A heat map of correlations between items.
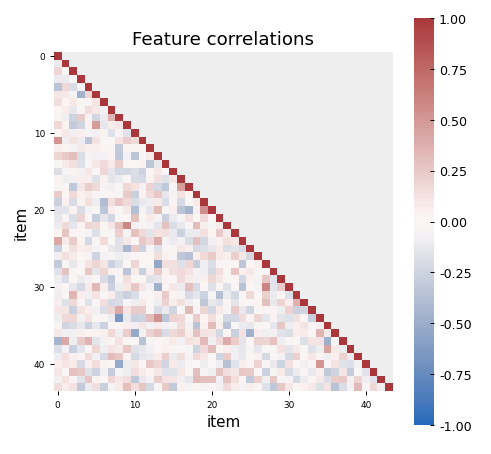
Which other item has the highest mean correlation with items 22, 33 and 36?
9
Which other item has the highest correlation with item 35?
38
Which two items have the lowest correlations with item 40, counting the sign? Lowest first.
8, 22
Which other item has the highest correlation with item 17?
16
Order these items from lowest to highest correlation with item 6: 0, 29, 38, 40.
29, 38, 40, 0
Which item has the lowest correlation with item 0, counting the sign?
37
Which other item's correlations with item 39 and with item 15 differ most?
43
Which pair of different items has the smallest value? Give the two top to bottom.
8, 34
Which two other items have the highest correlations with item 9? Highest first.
22, 5
